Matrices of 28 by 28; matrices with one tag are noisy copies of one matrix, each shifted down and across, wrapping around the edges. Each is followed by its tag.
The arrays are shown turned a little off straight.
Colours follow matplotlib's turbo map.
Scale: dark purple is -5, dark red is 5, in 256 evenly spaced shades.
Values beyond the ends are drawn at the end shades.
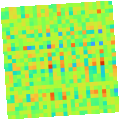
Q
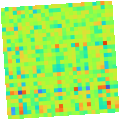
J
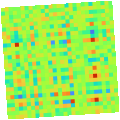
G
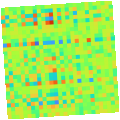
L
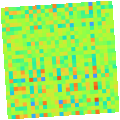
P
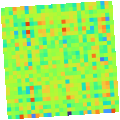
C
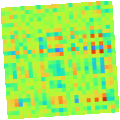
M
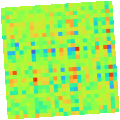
C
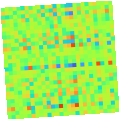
L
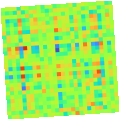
C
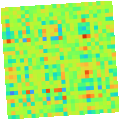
G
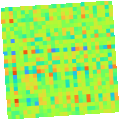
Q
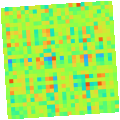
C
